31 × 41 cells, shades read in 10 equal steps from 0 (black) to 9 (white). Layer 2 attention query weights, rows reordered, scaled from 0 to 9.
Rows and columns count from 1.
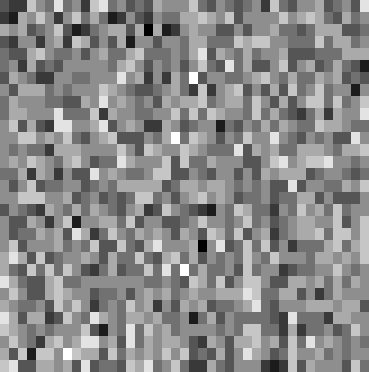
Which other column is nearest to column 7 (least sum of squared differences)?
29
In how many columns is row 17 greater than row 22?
13
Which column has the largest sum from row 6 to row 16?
14
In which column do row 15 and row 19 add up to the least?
9
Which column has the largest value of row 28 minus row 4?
15
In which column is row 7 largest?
22
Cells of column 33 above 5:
11
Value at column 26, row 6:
8
